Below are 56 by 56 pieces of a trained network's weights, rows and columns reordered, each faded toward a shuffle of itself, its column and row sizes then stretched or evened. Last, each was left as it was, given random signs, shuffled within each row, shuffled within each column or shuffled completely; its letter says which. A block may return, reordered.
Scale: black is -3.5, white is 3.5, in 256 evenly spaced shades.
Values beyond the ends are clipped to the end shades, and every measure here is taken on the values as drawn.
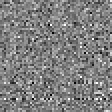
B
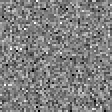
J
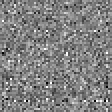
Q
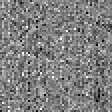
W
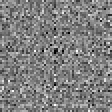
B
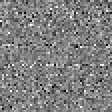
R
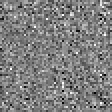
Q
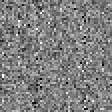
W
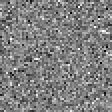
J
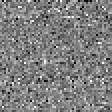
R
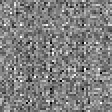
B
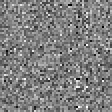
Q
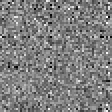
Q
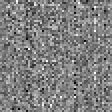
W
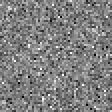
J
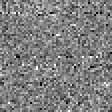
R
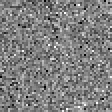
J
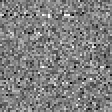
R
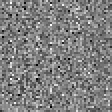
W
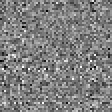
B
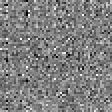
B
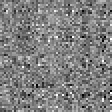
B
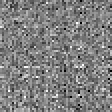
B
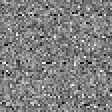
R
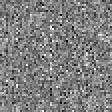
W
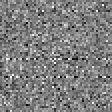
Q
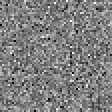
J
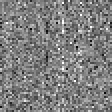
W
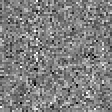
W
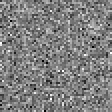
W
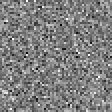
J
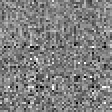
B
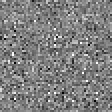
Q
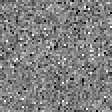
J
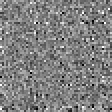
Q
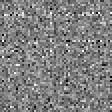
Q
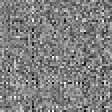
B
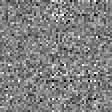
Q
